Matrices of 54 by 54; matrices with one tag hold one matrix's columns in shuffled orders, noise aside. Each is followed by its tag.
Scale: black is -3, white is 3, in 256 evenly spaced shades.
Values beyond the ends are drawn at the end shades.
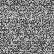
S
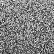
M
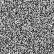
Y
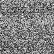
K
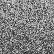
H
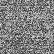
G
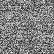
G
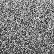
M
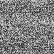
K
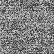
G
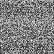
K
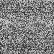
K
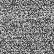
S
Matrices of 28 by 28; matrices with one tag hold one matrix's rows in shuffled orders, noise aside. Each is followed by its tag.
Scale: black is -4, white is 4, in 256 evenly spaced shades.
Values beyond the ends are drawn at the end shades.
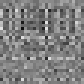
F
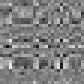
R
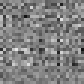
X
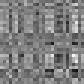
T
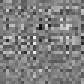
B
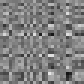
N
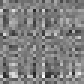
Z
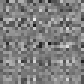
B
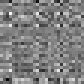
R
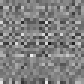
F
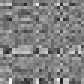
R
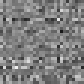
X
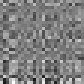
Z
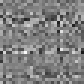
X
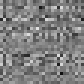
X
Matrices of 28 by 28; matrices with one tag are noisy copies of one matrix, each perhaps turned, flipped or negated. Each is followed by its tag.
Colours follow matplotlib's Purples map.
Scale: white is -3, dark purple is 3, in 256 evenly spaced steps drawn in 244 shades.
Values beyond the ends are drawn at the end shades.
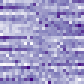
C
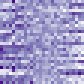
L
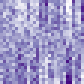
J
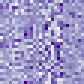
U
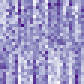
C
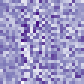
U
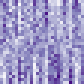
C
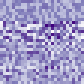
U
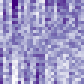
J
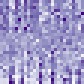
L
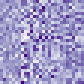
U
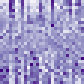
L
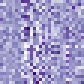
U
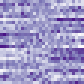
C
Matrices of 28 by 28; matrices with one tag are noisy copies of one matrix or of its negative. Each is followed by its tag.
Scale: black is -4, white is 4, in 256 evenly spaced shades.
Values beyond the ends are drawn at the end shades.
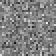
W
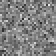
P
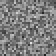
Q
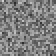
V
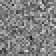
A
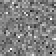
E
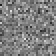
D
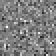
Q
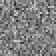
V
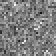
V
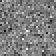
Q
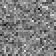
D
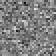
V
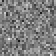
V
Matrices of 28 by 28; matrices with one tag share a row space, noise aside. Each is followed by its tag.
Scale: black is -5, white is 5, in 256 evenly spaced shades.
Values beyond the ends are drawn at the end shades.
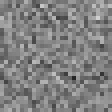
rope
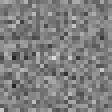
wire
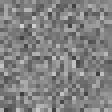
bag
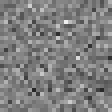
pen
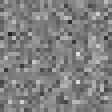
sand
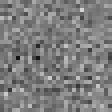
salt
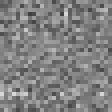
wire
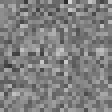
wire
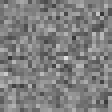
sand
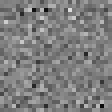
bag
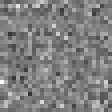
sand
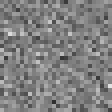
sand
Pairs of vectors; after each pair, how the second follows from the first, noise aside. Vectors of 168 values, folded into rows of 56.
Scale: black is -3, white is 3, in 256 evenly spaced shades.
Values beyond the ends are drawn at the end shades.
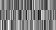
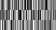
copied.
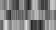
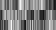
wrapped around.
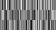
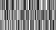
reversed.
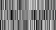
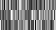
negated.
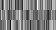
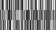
copied.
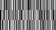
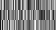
copied.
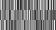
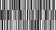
reversed.
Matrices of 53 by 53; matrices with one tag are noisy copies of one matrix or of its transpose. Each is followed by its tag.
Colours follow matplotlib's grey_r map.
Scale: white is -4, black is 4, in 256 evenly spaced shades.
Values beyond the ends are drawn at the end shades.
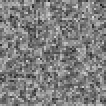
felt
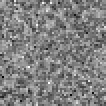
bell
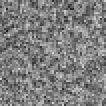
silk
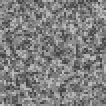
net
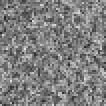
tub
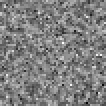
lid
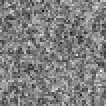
tub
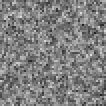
lid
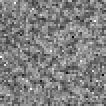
silk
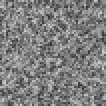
bell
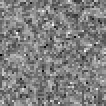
bell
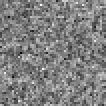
tub
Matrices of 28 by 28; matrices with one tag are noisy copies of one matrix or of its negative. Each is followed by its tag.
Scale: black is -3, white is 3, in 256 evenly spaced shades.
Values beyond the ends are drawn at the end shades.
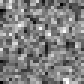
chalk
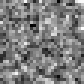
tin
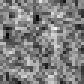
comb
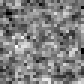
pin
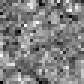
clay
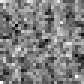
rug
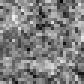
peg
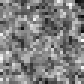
tin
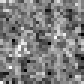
rug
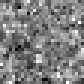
pin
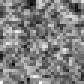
clay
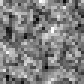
comb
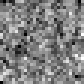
rug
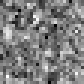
comb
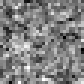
pin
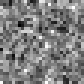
chalk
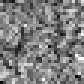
rug
